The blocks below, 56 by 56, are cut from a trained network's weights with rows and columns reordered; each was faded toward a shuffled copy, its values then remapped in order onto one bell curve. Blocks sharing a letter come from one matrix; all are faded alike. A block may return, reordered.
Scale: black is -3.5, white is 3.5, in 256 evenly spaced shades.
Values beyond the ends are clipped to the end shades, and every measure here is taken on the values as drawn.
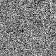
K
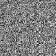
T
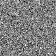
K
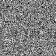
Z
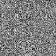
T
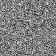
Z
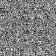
T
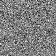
K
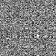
T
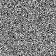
K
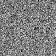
Z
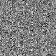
T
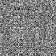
T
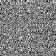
T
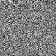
T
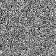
Z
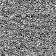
Z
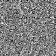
Z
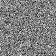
K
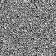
K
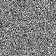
K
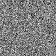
K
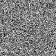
K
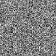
T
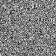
Z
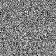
Z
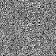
T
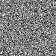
K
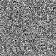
Z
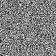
Z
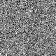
K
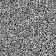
K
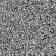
K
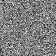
K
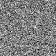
K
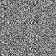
T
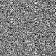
T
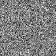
Z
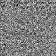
T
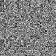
T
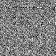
Z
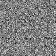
T
